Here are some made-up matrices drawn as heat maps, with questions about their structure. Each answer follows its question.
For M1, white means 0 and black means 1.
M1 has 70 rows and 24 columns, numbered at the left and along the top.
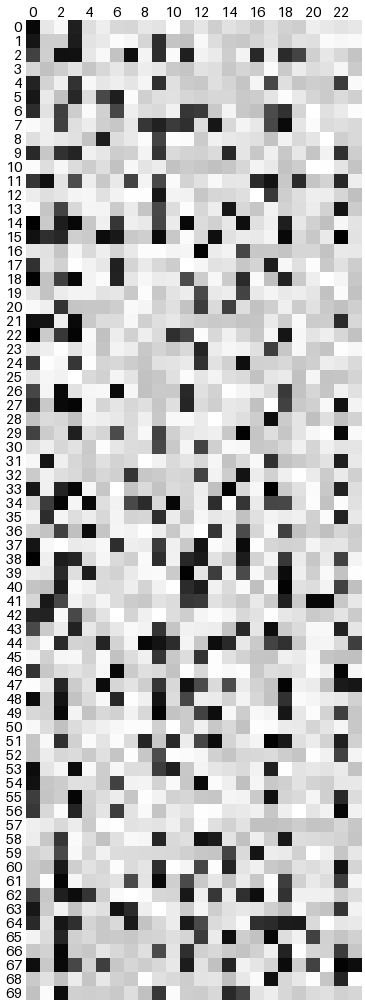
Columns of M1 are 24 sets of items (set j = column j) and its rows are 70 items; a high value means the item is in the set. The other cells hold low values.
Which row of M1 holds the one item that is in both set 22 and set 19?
11
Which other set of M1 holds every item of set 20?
2
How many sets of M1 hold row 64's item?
10
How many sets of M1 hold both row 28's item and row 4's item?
1
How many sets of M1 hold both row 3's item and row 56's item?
0
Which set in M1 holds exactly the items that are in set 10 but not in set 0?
8
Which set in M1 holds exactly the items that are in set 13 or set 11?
18
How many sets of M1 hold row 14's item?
8
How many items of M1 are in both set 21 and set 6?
0
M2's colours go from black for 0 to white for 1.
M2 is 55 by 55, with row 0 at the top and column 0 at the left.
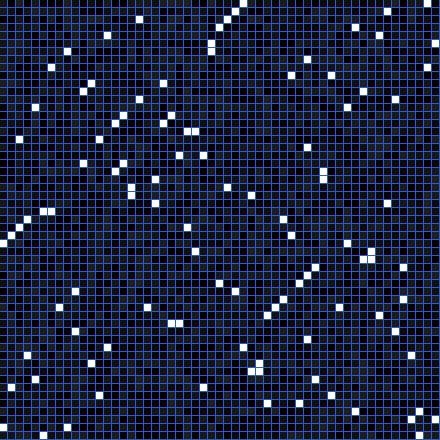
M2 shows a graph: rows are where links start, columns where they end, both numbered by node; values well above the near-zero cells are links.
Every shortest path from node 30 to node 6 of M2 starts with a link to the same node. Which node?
node 0
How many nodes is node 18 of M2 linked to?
1
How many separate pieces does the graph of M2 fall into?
3
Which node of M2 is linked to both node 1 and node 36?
node 29
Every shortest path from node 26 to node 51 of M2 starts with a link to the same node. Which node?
node 5
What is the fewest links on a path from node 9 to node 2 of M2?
5
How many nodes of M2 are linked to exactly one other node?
4
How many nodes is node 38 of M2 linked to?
4
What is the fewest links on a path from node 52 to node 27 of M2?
4
